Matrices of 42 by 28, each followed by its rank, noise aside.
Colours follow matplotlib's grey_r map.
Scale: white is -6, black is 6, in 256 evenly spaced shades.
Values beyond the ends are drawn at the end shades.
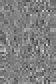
six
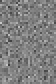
six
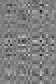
two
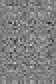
six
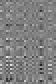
two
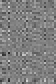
two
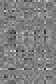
three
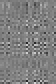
two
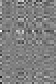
two
